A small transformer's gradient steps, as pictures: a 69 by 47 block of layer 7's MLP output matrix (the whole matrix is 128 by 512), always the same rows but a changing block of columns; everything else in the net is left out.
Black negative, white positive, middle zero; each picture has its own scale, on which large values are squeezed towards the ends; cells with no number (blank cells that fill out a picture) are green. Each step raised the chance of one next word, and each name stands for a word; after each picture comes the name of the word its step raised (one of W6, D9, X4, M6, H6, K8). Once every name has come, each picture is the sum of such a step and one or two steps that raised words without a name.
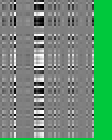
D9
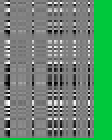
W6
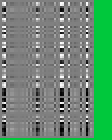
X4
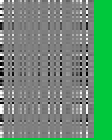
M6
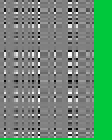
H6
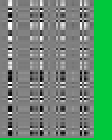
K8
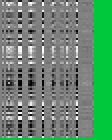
W6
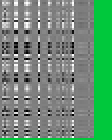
K8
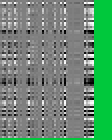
W6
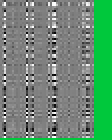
X4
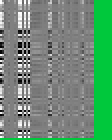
M6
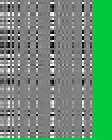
D9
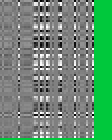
D9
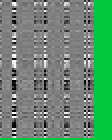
W6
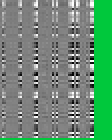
M6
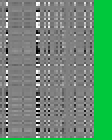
X4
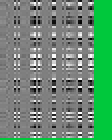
D9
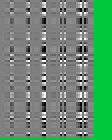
H6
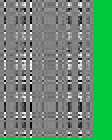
H6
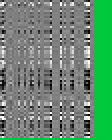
W6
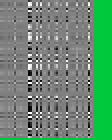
K8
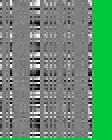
M6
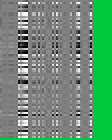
D9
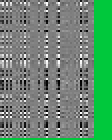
W6
